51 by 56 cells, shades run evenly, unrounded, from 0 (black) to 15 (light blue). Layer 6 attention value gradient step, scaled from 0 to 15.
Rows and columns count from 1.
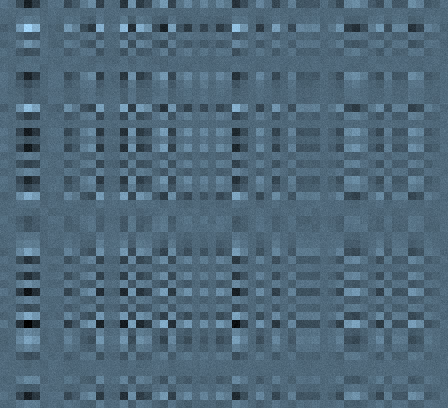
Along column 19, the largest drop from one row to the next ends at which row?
41
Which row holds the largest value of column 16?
4
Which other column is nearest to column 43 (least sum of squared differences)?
19
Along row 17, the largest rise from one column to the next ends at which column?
17
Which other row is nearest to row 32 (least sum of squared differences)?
43
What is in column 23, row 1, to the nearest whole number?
8
